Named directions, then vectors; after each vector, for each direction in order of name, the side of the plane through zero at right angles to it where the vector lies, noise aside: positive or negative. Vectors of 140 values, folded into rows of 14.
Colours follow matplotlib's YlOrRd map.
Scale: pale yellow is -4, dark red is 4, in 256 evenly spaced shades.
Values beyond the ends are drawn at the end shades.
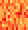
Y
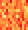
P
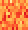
negative, positive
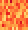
positive, negative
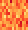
positive, negative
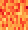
negative, negative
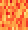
positive, negative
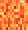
positive, positive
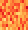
negative, negative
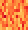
negative, negative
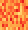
negative, negative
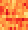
positive, negative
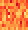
positive, negative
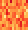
positive, negative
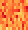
negative, negative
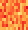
negative, negative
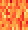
positive, negative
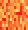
positive, positive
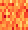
negative, positive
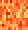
positive, negative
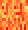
positive, positive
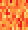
positive, negative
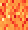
negative, negative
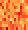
positive, positive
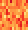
positive, negative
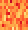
positive, negative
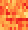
positive, negative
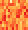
negative, positive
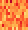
positive, negative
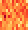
negative, positive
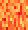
positive, positive
